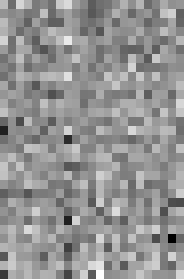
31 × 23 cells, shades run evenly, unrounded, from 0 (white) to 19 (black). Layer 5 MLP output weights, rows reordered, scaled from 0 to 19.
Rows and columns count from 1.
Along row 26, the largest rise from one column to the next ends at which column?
21
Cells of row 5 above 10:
3
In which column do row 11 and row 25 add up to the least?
10
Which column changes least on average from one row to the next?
11
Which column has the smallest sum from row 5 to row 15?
9
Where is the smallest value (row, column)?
31, 13
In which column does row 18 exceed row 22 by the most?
23
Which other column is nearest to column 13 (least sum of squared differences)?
2
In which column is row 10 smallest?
15
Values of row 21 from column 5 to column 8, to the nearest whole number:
6 7 10 10
